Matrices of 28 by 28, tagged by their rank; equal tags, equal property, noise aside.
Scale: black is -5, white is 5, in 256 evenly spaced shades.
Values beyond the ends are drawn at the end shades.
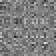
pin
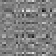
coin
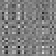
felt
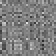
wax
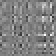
coin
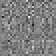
pin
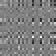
felt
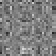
wax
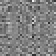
pin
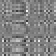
coin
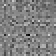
wax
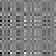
felt
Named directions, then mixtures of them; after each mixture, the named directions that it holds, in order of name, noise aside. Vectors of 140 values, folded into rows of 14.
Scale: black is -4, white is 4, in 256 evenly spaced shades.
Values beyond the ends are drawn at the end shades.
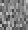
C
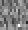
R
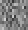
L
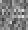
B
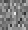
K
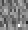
R.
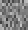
C, L.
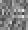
B.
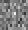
K.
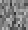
B, K.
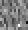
R.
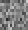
C, K.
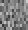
C.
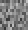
C, K.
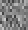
C, L.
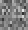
B, K.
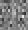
B, K.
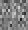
B, K.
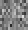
B, K.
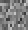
C, K.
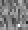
R.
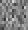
L.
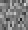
C, K.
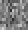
L, R.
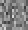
C, L.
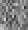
L.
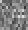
B, L.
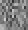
L.
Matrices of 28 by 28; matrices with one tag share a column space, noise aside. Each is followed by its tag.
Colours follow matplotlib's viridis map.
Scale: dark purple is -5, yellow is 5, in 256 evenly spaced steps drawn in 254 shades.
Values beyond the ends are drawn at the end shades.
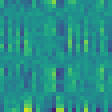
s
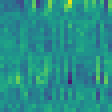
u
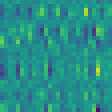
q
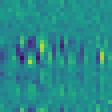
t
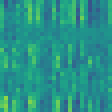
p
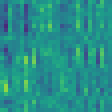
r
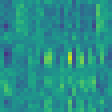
r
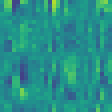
u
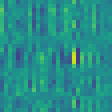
r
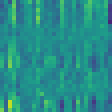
p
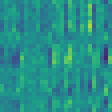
r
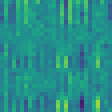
p
